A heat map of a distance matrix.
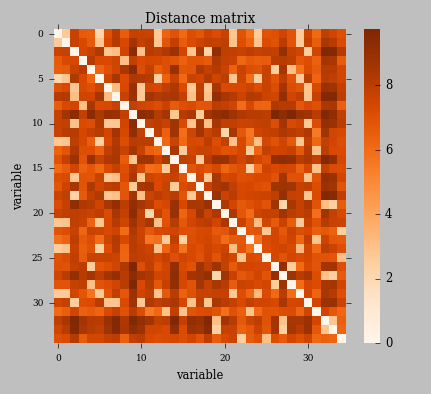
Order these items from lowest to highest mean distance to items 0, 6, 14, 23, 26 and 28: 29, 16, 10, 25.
29, 16, 10, 25
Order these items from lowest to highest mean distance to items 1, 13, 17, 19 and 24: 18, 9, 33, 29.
29, 33, 9, 18
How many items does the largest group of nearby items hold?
7
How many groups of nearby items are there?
9
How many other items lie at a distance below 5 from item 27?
3
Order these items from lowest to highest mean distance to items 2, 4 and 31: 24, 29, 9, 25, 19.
29, 24, 25, 19, 9
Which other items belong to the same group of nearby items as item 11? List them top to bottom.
20
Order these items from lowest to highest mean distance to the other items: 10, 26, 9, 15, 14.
15, 10, 26, 14, 9
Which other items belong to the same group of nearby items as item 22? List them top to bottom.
25, 34
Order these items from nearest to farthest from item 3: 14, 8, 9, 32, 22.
8, 22, 14, 9, 32
